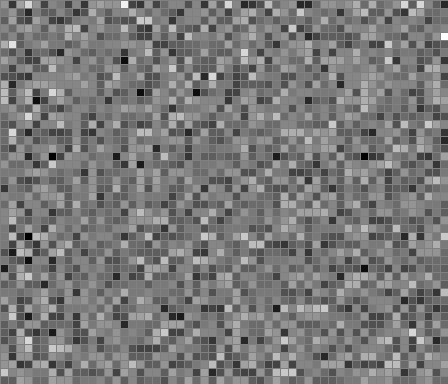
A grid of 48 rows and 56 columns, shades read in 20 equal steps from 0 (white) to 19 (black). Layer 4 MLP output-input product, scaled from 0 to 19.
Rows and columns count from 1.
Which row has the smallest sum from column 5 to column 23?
11
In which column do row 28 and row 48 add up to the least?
26
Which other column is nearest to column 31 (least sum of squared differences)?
38
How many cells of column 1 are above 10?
21
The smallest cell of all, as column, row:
56, 5
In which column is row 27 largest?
7
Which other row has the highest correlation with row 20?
46
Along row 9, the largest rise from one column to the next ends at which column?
23
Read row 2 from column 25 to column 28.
9 8 12 9
